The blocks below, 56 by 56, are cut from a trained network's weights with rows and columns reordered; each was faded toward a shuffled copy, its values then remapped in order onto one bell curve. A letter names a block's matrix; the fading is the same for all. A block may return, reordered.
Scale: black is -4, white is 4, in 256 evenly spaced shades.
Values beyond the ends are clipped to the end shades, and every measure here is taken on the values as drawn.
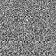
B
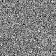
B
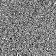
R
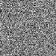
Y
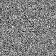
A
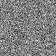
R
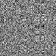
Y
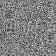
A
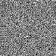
B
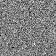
R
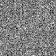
Y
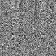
Y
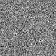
A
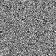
B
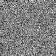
A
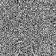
Y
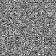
B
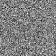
A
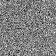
R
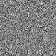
Y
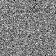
R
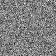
R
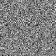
B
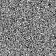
R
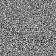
B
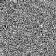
Y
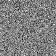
R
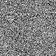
B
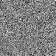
R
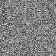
Y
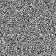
B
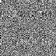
Y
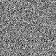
A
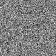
R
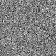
R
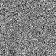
B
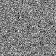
A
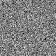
R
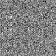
Y
